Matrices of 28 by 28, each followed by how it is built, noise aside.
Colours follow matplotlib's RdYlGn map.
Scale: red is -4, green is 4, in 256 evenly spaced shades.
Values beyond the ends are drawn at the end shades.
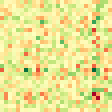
low rank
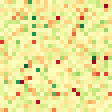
sparse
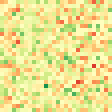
repeating rows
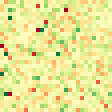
sparse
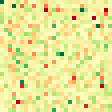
sparse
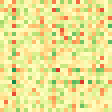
low rank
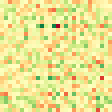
low rank
